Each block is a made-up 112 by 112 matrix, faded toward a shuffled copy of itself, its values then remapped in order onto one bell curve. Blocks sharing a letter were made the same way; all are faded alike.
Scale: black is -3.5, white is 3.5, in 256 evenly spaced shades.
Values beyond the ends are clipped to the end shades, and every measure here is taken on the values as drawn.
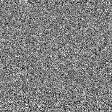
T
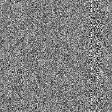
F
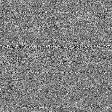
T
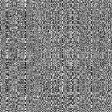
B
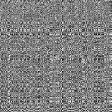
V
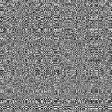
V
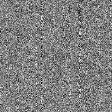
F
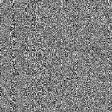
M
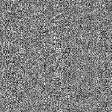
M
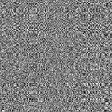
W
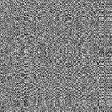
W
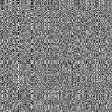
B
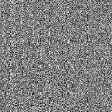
M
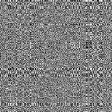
V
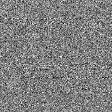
T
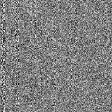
M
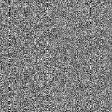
M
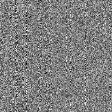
F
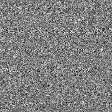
T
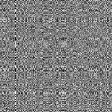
V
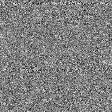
T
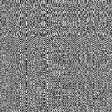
B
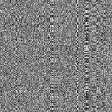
B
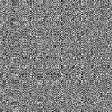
W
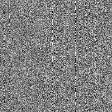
F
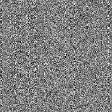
M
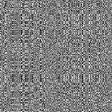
B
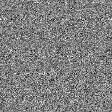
T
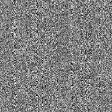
M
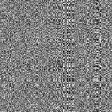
B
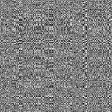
V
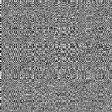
V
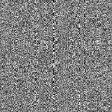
M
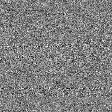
T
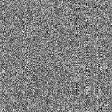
M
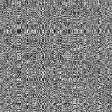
B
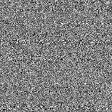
T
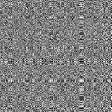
V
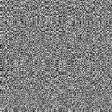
W
